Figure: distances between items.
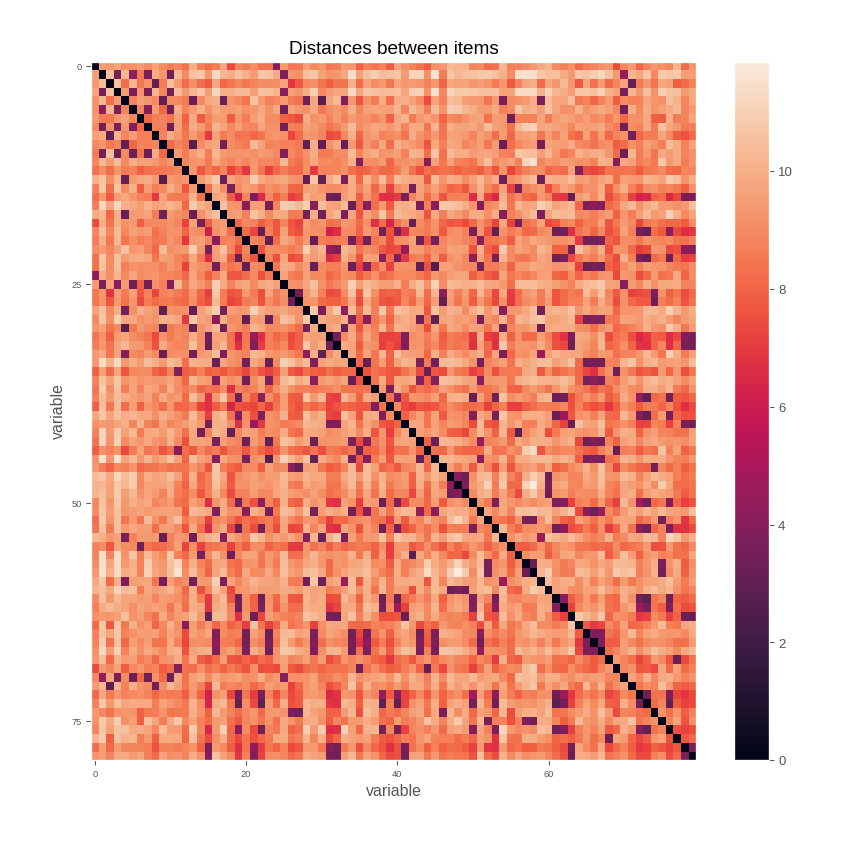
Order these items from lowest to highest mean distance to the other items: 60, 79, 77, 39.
39, 79, 77, 60
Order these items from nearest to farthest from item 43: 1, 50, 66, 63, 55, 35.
66, 35, 55, 50, 63, 1
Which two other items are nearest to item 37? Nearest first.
39, 18
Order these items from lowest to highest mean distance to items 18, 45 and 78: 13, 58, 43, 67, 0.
43, 67, 0, 58, 13
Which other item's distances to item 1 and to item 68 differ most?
77
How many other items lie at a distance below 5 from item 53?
10
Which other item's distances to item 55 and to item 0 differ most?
6
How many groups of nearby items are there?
16
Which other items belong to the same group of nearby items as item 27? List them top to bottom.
26, 46, 74
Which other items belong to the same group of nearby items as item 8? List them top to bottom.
2, 71
